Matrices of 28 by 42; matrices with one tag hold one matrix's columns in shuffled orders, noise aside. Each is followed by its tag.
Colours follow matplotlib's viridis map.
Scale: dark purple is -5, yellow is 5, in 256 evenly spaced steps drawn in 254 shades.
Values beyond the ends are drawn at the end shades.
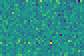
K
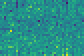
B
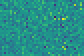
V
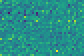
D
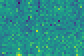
B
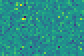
V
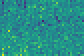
B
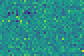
D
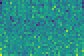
B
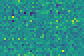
D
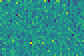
K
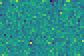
K
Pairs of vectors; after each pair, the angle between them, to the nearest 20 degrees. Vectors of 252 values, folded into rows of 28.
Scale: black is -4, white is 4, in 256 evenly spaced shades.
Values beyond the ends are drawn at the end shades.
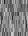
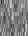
140 degrees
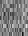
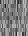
60 degrees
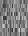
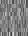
80 degrees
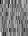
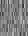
100 degrees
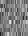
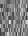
40 degrees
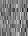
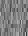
40 degrees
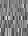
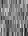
80 degrees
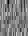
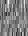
160 degrees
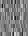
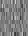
160 degrees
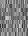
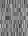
160 degrees
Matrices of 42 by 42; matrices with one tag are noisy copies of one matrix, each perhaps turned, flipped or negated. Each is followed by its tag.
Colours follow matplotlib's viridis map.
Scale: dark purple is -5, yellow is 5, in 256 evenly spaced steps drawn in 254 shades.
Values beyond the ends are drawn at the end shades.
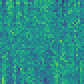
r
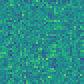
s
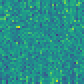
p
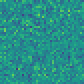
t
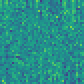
p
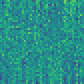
p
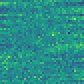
r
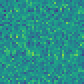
s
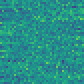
p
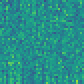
p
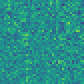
t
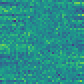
r
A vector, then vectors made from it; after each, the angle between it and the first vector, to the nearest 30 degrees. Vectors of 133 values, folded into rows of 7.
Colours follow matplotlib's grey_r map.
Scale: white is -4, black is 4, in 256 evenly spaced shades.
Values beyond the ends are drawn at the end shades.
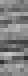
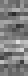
150 degrees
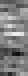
90 degrees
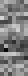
30 degrees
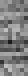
30 degrees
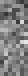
90 degrees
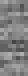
30 degrees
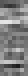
120 degrees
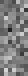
90 degrees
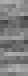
60 degrees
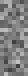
90 degrees
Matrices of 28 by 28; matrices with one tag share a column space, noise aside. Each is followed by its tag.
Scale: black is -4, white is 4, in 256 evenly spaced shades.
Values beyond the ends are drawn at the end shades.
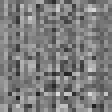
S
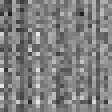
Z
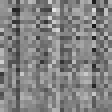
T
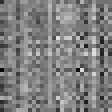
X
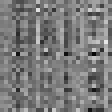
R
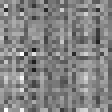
R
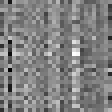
X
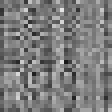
T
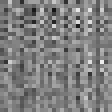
T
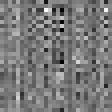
T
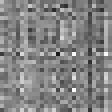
R
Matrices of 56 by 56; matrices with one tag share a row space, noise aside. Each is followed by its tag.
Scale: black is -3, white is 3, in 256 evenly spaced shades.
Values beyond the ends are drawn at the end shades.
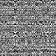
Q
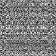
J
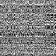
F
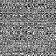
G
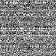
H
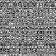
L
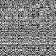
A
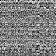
A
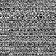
L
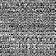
L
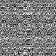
H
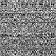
Q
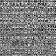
G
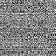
G
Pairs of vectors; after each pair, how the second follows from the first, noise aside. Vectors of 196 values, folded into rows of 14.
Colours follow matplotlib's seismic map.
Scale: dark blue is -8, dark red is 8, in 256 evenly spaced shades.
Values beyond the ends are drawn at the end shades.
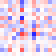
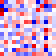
wrapped around, negated, scaled up.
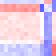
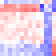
copied.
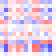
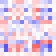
copied.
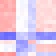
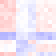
shrunk.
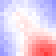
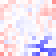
negated, partly zeroed.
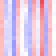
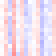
reversed, shrunk.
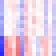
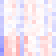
shrunk.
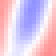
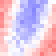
copied.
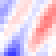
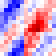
wrapped around, negated, scaled up.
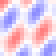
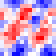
wrapped around, negated, scaled up.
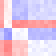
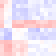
shrunk.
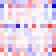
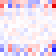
negated, partly zeroed.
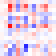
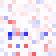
wrapped around, negated, partly zeroed.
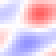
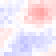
shrunk.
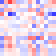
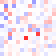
wrapped around, negated, partly zeroed.
